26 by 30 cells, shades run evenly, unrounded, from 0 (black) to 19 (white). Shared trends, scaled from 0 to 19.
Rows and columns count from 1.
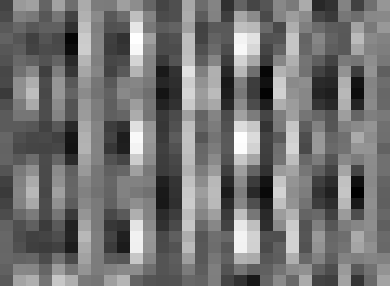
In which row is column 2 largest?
26
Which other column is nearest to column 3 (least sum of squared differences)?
5
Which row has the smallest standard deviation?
25
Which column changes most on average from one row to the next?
20
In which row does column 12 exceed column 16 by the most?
4
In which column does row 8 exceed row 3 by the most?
22
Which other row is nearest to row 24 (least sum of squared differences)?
15
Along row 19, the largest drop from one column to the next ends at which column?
28
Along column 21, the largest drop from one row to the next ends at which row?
7
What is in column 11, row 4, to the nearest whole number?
19
